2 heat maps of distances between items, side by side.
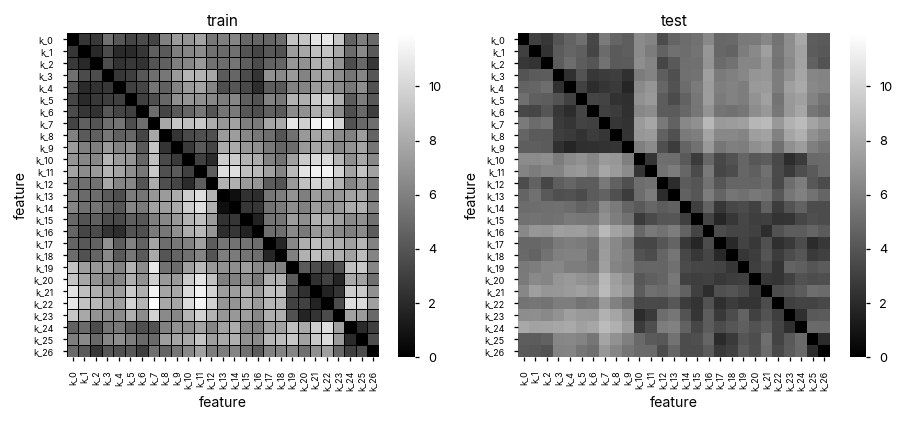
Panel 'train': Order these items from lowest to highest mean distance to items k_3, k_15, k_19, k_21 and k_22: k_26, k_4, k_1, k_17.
k_4, k_26, k_1, k_17
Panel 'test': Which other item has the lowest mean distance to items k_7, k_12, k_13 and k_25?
k_9
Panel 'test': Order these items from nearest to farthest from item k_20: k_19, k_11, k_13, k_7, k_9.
k_19, k_11, k_13, k_9, k_7
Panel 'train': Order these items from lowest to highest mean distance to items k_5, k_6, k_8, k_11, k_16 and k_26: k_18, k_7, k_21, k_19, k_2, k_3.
k_2, k_3, k_18, k_7, k_19, k_21
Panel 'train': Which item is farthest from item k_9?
k_7
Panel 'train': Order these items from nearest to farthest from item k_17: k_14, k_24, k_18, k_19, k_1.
k_18, k_1, k_14, k_19, k_24
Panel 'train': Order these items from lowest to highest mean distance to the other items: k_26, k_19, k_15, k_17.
k_26, k_15, k_17, k_19
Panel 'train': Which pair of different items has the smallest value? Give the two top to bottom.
k_13, k_14
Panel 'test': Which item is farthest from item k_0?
k_24
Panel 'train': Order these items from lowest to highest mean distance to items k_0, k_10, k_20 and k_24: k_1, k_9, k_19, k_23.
k_1, k_9, k_23, k_19
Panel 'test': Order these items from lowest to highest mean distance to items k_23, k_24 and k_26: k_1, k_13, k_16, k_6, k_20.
k_20, k_16, k_13, k_1, k_6
